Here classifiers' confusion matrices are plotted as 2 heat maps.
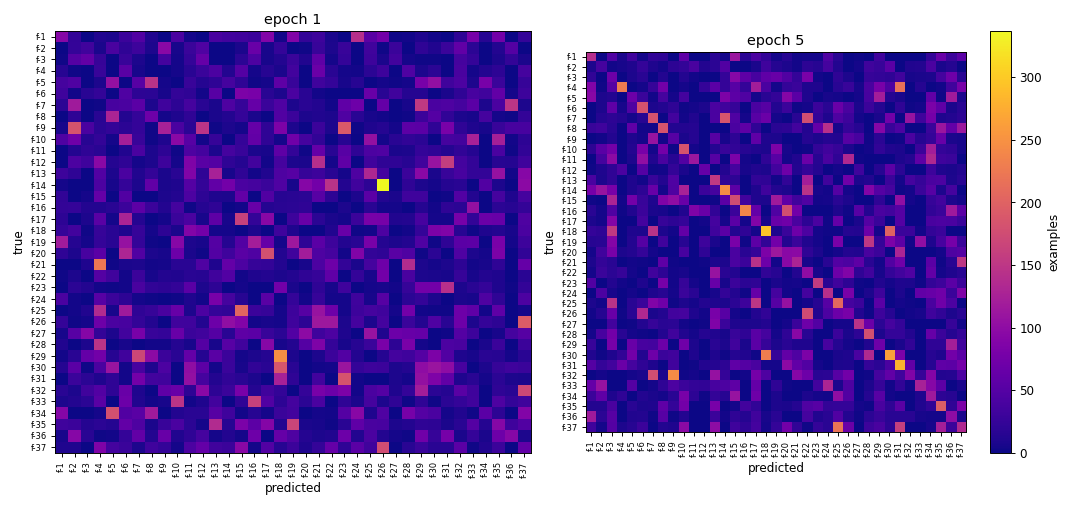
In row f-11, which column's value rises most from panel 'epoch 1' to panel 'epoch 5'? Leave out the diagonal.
f-34
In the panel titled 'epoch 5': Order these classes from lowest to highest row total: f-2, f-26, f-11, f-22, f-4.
f-2, f-22, f-26, f-11, f-4
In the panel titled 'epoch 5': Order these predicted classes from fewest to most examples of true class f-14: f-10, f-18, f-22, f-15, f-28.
f-18, f-15, f-28, f-10, f-22
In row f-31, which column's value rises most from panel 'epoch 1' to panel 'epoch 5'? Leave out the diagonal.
f-20
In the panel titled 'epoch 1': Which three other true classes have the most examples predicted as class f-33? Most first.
f-10, f-16, f-1
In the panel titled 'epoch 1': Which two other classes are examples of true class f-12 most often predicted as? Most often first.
f-31, f-21
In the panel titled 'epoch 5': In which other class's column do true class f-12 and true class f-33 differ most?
f-24
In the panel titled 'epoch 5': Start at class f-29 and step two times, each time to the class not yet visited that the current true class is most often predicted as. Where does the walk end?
f-1
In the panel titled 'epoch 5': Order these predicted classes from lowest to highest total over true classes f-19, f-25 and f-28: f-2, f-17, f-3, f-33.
f-2, f-33, f-17, f-3
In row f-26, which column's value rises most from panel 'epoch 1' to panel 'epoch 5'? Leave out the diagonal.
f-6
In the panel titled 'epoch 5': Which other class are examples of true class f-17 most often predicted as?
f-3
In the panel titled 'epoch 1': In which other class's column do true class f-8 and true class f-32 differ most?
f-37
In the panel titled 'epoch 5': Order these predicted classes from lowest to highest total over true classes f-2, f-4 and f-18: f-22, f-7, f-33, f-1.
f-33, f-22, f-1, f-7
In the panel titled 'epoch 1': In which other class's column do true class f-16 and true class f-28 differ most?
f-4
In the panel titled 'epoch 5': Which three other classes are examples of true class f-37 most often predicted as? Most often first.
f-25, f-31, f-35
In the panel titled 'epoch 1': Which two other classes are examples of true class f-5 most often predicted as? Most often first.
f-8, f-30
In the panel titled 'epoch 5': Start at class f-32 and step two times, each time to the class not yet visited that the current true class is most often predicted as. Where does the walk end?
f-7
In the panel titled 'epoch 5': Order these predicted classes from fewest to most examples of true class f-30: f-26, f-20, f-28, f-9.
f-26, f-9, f-20, f-28
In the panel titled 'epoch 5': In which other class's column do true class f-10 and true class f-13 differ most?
f-22
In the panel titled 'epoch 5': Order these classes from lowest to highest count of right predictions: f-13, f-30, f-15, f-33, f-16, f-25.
f-33, f-13, f-15, f-25, f-16, f-30
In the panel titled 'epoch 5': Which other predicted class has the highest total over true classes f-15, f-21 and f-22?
f-31
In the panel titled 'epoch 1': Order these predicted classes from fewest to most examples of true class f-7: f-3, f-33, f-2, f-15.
f-3, f-15, f-33, f-2
